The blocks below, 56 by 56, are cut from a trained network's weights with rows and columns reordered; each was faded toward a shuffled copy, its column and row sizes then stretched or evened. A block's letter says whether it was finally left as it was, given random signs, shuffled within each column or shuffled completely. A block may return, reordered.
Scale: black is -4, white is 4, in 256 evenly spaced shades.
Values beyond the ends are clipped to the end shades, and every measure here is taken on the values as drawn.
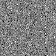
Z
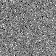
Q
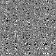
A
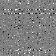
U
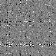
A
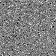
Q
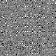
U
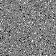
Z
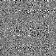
A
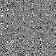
A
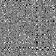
U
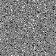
Z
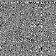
A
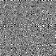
U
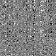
U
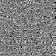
U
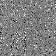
Z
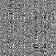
U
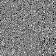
Z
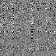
A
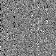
Z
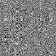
U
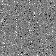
Z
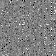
Z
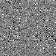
A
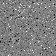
Q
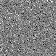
Q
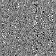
Z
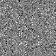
Z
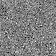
Q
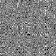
U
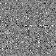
A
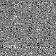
A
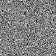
A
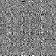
U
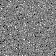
Q
